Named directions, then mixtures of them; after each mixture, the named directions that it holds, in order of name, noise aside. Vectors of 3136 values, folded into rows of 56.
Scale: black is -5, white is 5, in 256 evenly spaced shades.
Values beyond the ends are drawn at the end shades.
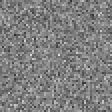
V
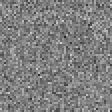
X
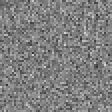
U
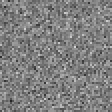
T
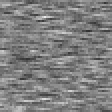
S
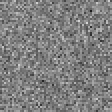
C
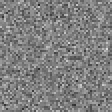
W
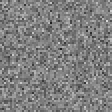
C, T, W.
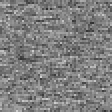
S, V, X.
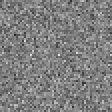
V.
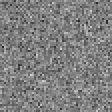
C, U.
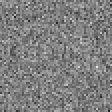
U, X.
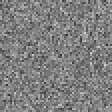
C, T, U.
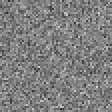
T, U, W.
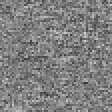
C, S, U.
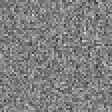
U.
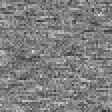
S, V.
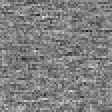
S, T, W.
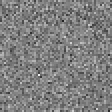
X.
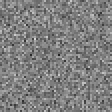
V.
